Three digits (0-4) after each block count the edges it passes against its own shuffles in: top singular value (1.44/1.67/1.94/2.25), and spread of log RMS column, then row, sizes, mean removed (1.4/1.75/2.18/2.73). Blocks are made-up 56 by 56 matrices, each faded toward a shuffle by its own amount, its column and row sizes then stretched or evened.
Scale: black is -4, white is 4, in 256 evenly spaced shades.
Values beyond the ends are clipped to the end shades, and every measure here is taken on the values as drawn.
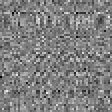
4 1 3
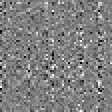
4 3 2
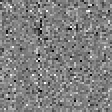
1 2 1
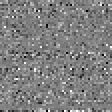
1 0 4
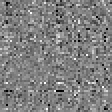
3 2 2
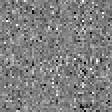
0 3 1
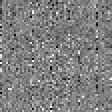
2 3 0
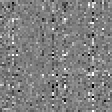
3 3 1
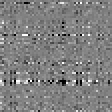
4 2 4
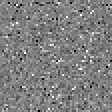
0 0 1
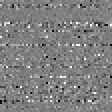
1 0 4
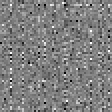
3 4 1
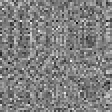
4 2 0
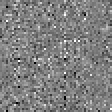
1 3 1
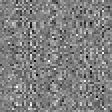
4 3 0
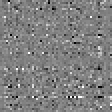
1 3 3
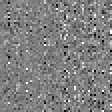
0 4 0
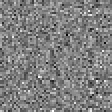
3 1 0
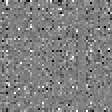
2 3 2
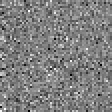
2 1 0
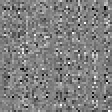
2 4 1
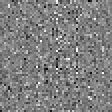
2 2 0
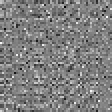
4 1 0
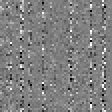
1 4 0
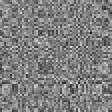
4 1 2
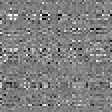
4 2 4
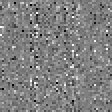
1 3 1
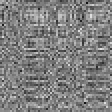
4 1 2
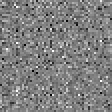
3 1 1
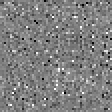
1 1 0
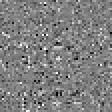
1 2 2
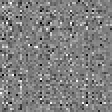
4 3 2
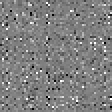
3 3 2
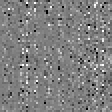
1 4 0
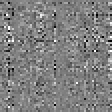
3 4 3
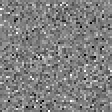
0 1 1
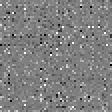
0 2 1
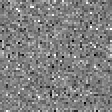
0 1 2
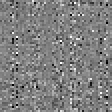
0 4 2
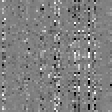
4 4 0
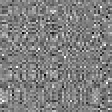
4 1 1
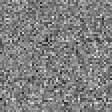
0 0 1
